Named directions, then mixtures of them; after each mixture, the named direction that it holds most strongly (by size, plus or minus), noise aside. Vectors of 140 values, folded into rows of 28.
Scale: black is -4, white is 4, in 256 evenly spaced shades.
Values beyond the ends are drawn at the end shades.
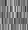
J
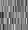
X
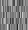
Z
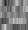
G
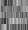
G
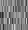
X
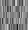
Z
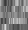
G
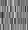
J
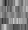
G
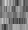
G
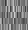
J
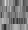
G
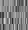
X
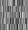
Z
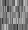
G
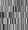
X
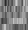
G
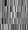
J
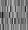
J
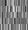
J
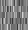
Z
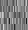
X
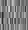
J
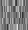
Z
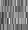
X
